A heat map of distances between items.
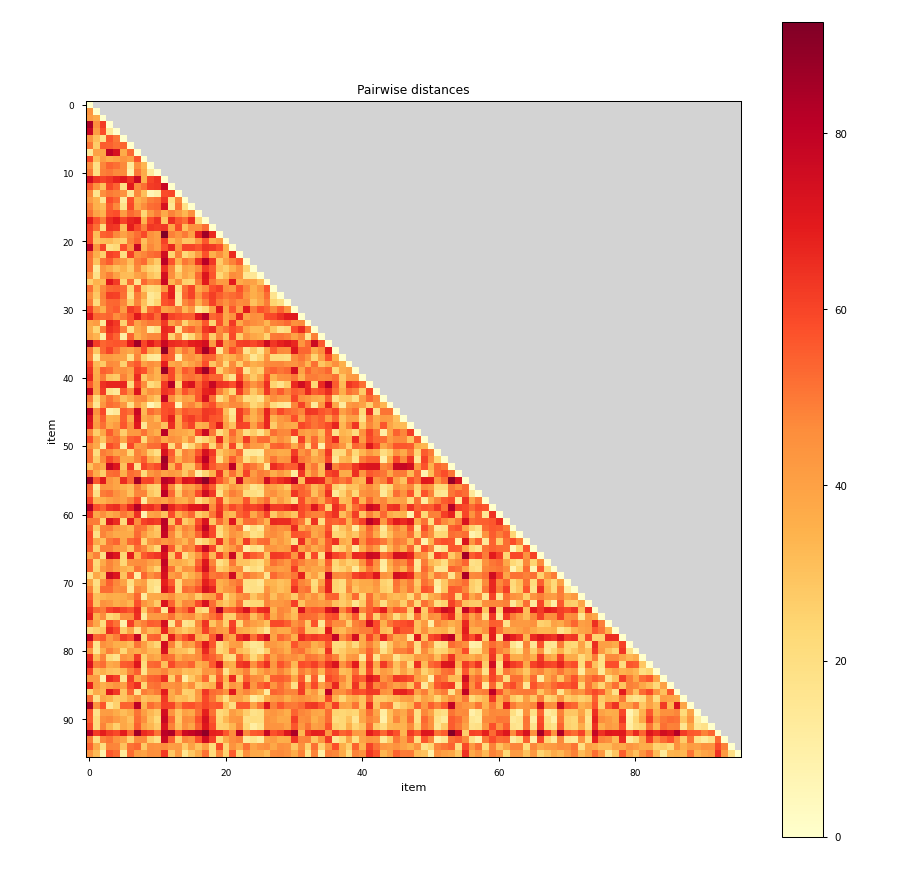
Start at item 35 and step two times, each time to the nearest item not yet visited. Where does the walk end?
38
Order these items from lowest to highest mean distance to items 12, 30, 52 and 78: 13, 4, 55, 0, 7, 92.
13, 4, 7, 0, 55, 92
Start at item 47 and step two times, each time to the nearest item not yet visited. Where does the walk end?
8
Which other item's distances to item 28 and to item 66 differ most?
41
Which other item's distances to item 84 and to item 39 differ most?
66
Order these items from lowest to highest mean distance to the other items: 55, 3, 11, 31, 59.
3, 31, 55, 59, 11
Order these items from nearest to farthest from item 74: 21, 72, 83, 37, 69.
72, 83, 37, 21, 69
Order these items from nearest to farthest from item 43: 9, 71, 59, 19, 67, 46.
67, 19, 71, 9, 46, 59
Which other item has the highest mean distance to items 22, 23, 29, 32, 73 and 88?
11
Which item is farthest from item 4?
0
